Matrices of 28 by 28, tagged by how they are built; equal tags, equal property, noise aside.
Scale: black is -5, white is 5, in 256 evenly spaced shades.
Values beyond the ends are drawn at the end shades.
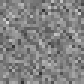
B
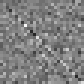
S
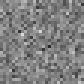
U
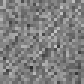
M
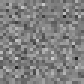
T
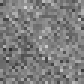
B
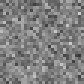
B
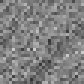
M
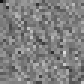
S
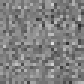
T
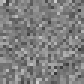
M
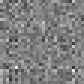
T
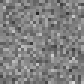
U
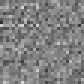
T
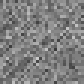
M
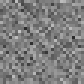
B
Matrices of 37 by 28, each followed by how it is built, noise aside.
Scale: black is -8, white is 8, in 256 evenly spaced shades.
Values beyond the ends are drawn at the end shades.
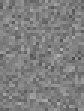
noise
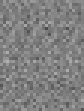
repeating columns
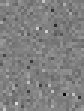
sparse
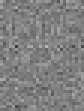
low rank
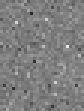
sparse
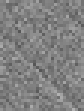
Toeplitz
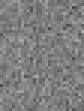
repeating rows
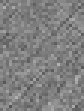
Hankel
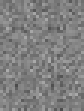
repeating columns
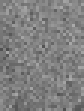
smooth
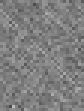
Toeplitz
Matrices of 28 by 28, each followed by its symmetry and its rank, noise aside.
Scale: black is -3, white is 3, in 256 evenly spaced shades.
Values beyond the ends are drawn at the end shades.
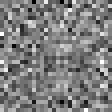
antisymmetric, rank six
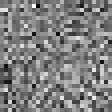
no symmetry, rank six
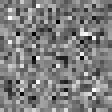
no symmetry, rank six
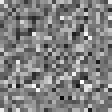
symmetric, rank eight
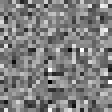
antisymmetric, rank six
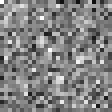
symmetric, rank seven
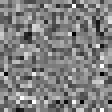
antisymmetric, rank six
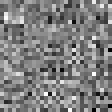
no symmetry, rank six
